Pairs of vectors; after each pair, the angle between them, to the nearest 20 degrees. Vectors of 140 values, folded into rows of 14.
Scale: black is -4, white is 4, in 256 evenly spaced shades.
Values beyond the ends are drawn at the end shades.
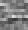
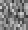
100 degrees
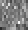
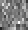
20 degrees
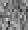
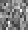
160 degrees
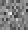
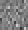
100 degrees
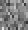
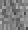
100 degrees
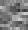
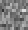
120 degrees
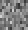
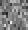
80 degrees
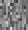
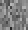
160 degrees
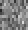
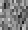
140 degrees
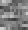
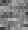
160 degrees
